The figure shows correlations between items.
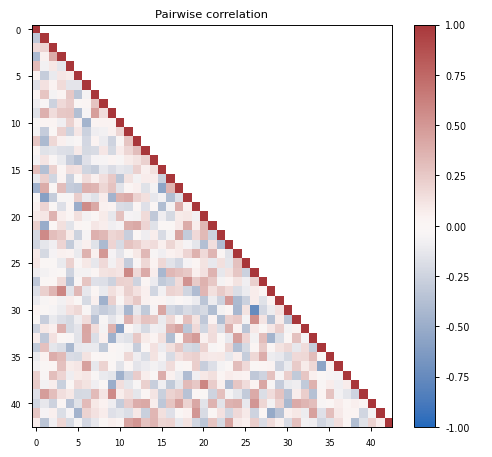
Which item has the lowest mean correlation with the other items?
30
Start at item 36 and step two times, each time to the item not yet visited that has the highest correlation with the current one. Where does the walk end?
19
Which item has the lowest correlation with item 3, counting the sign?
0
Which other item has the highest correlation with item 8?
24
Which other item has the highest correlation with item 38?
20
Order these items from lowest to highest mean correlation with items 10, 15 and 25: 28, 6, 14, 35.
6, 35, 28, 14
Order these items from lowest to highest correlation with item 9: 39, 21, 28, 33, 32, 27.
33, 27, 21, 28, 32, 39
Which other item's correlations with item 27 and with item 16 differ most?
18
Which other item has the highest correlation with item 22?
1
